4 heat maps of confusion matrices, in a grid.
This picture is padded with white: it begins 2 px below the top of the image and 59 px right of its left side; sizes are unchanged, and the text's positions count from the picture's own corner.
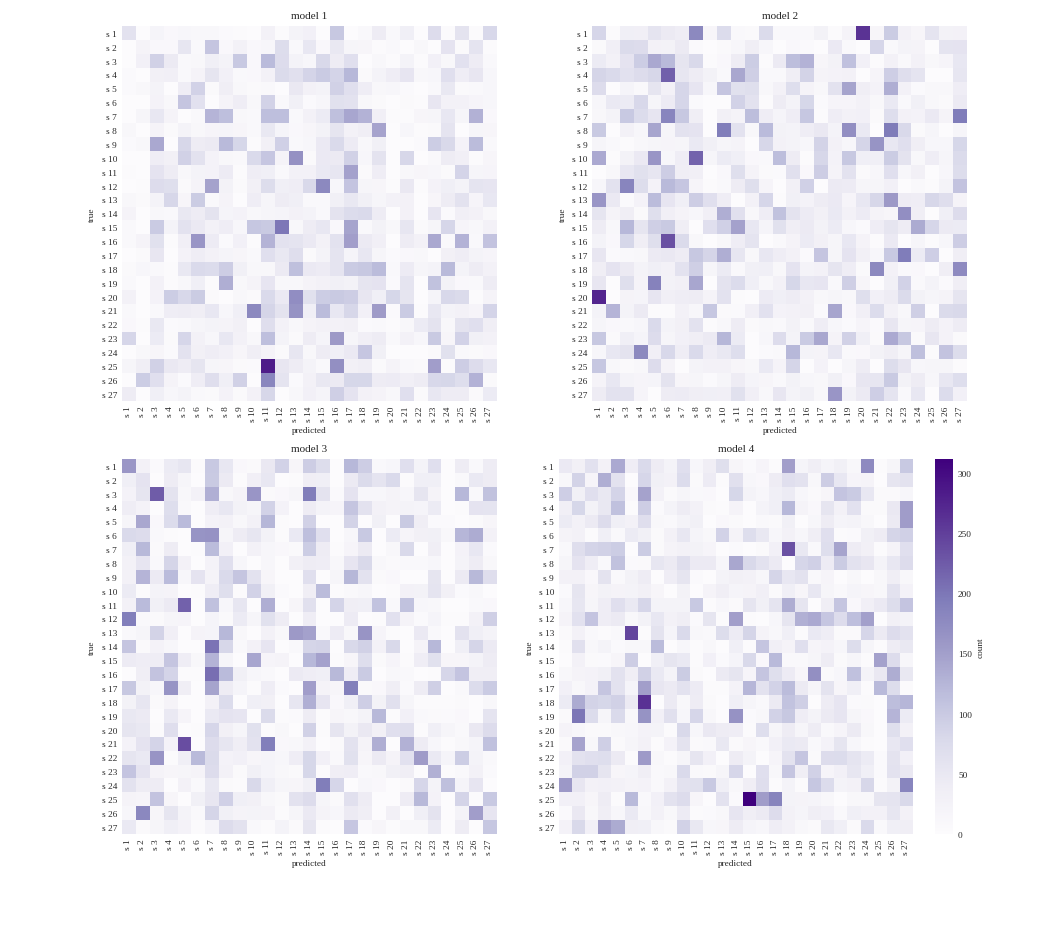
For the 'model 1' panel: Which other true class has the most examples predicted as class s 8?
s 19
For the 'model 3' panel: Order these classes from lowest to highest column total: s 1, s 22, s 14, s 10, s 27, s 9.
s 9, s 22, s 10, s 27, s 1, s 14
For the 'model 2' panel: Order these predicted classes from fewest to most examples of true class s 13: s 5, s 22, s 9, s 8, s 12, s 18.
s 12, s 18, s 9, s 8, s 5, s 22
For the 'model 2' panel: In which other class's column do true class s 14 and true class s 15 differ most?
s 23
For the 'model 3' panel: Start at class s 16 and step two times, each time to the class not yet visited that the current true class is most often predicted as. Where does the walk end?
s 2
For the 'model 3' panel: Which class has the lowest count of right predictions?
s 12
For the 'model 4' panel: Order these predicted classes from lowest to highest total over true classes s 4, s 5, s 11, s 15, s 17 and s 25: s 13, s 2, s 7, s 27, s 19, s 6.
s 13, s 19, s 2, s 6, s 7, s 27
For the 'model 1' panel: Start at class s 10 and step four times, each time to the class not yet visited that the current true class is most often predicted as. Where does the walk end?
s 16
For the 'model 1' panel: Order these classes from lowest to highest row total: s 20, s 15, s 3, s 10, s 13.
s 13, s 3, s 10, s 15, s 20
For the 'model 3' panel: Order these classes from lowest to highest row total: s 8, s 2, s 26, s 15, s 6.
s 8, s 2, s 26, s 15, s 6
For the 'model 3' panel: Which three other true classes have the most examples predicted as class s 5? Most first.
s 21, s 11, s 1
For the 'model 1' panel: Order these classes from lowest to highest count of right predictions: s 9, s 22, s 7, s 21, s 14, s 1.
s 14, s 22, s 1, s 9, s 21, s 7
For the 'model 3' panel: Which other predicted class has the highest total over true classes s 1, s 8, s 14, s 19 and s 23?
s 7
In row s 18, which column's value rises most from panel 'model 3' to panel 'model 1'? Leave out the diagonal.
s 24
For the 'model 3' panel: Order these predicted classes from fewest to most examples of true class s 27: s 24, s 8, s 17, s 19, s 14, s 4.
s 24, s 19, s 4, s 14, s 8, s 17
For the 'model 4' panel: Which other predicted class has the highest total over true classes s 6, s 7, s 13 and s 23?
s 18
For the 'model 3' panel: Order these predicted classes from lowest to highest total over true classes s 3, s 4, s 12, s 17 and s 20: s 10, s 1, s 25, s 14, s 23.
s 25, s 23, s 10, s 1, s 14
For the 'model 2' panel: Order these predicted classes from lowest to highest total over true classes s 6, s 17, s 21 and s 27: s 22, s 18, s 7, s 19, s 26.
s 19, s 26, s 7, s 22, s 18
